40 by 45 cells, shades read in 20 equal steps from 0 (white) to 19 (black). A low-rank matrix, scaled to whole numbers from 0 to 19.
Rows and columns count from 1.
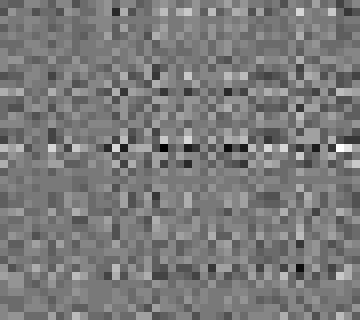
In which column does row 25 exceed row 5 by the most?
20
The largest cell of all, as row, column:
19, 21
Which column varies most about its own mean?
38
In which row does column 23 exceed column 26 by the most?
34
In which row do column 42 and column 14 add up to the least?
2
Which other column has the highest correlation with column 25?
14
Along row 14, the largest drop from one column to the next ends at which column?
39
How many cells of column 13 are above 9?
26
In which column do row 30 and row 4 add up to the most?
15
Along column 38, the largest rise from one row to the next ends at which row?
31
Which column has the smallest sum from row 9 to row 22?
24
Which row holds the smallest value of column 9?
18
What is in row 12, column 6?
11
